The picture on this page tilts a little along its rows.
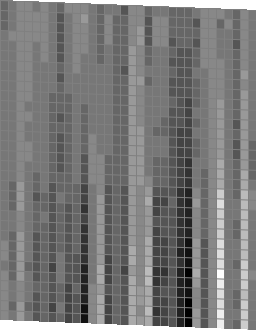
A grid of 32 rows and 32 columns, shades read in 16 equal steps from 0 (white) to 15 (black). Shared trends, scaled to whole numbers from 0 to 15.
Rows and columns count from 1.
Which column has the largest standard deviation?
28
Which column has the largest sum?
24
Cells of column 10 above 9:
6
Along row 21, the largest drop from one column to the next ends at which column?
25
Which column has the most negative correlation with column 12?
32
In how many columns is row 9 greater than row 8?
1
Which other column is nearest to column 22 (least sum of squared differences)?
16
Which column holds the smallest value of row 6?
17
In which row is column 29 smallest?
2
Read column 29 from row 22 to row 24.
8 8 8
